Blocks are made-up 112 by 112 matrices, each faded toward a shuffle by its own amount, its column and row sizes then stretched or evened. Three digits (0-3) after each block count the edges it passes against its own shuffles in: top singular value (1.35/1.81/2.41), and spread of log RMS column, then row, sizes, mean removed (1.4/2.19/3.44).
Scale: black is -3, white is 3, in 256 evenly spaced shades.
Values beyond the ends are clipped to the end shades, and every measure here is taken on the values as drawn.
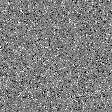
0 0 1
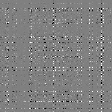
3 3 3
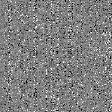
2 2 0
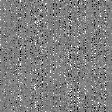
1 3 0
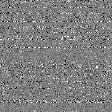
1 1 3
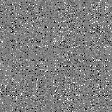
2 2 2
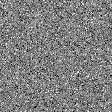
1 0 0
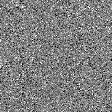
1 1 0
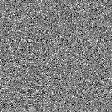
2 0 1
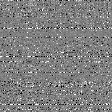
2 0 3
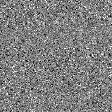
1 0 1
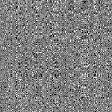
3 2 0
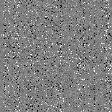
1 2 1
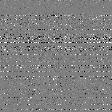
2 1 3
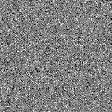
2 0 1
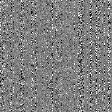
0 3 0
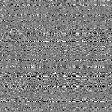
3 0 3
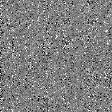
1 2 1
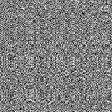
3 0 1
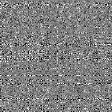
2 2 3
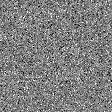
1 0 0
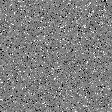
0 0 0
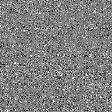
0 1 2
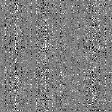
1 3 2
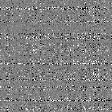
1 2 3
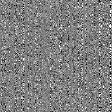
1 3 0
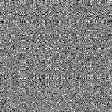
3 0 2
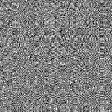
3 0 1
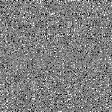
2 0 2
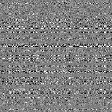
3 1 3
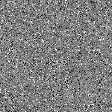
0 1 1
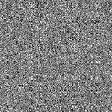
2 1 1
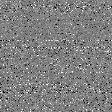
1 0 2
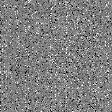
1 2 0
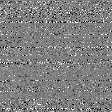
2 0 3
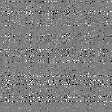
2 2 3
